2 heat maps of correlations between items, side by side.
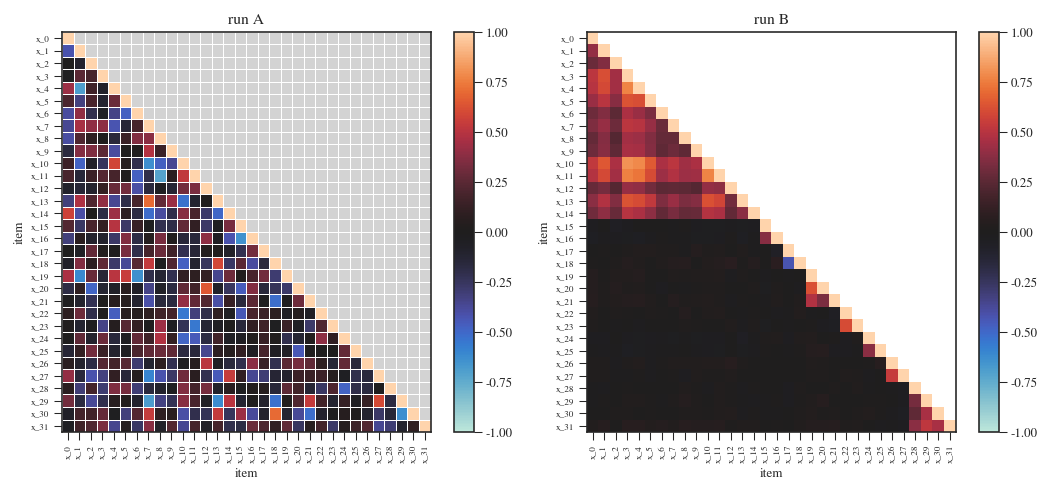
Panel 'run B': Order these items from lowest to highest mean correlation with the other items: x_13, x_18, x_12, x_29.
x_18, x_29, x_12, x_13
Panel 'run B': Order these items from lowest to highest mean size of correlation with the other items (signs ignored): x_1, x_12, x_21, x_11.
x_21, x_12, x_1, x_11
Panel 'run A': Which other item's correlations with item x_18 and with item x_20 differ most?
x_30
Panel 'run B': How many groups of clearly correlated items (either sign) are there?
8
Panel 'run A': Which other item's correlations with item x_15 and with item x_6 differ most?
x_4
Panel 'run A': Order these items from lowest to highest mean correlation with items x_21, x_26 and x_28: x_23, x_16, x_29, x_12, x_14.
x_23, x_14, x_29, x_16, x_12
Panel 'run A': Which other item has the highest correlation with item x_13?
x_7
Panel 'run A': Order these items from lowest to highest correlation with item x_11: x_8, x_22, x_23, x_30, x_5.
x_8, x_23, x_22, x_30, x_5
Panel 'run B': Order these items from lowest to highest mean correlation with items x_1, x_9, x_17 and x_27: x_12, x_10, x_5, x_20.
x_20, x_12, x_5, x_10
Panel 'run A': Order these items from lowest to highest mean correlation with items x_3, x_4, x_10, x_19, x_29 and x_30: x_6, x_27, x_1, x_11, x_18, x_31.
x_1, x_6, x_18, x_31, x_27, x_11
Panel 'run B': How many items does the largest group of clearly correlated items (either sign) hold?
15
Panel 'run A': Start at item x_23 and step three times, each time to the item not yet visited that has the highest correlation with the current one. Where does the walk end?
x_22
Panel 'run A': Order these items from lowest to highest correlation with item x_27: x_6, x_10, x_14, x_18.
x_18, x_6, x_10, x_14
